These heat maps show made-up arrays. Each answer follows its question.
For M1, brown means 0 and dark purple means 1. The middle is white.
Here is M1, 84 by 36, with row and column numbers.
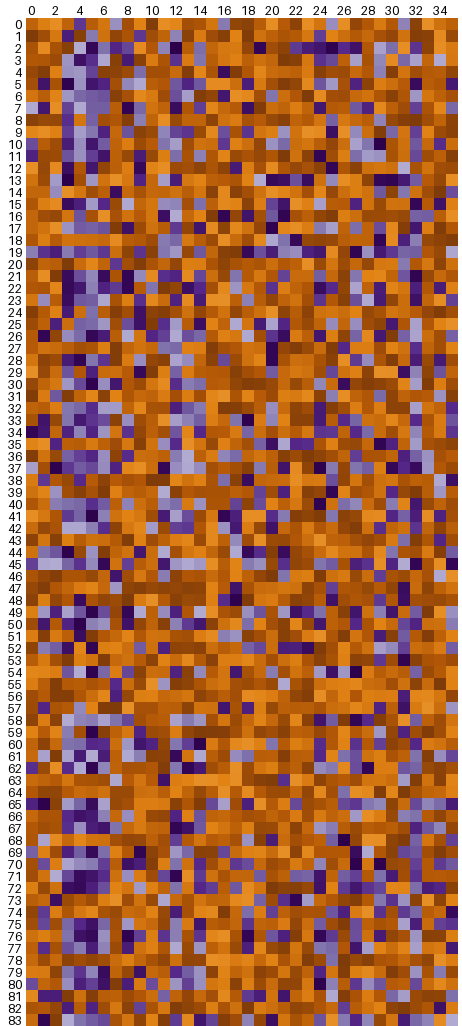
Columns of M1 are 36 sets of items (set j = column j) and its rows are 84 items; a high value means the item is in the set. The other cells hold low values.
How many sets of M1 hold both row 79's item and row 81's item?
0
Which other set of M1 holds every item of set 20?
32
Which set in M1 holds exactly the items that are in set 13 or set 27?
6
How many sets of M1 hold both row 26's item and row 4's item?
4
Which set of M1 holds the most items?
5
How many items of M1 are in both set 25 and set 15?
0
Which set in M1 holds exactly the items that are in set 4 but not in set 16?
14
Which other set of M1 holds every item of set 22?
29
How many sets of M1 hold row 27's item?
5
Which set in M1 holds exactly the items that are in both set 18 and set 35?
1
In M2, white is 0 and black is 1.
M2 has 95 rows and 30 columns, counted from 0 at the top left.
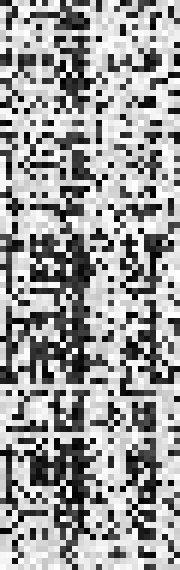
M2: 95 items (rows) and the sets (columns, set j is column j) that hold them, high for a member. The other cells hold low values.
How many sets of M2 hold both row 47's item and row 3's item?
7
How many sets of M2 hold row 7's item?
4
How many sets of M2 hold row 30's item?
2
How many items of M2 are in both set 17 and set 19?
2
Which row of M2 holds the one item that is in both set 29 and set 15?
73
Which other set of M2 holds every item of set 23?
10
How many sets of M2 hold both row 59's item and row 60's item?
9
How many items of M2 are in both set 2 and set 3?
6
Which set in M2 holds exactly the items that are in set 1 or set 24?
25
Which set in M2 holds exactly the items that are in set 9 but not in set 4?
22
